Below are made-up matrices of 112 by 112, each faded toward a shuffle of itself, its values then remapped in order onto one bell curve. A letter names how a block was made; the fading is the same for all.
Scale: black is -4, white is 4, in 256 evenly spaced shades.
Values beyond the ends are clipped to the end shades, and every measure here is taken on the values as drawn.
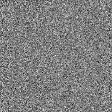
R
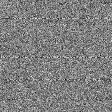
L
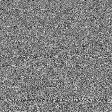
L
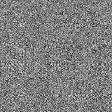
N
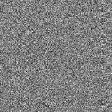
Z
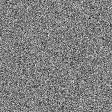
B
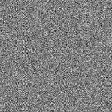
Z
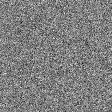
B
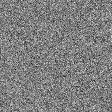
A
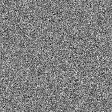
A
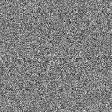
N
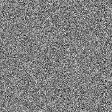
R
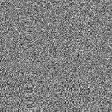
Z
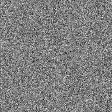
A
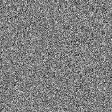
R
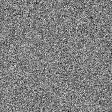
A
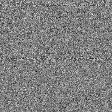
L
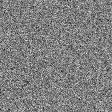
B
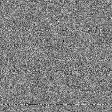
L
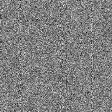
R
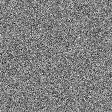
B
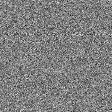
L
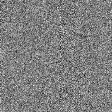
R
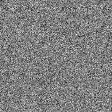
L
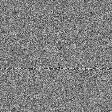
L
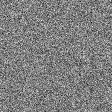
B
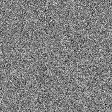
A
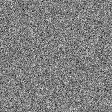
B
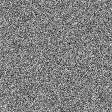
B
